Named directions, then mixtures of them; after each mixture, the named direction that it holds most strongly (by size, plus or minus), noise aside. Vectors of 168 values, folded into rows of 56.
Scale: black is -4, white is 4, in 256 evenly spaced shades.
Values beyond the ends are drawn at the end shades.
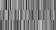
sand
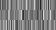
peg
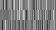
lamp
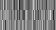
lamp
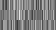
peg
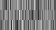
sand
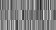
peg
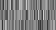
lamp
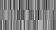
lamp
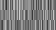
lamp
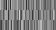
sand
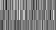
lamp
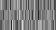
sand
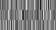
peg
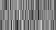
sand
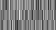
peg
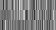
lamp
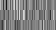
lamp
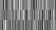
lamp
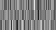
sand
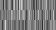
lamp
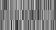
peg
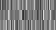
peg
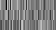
sand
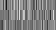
lamp
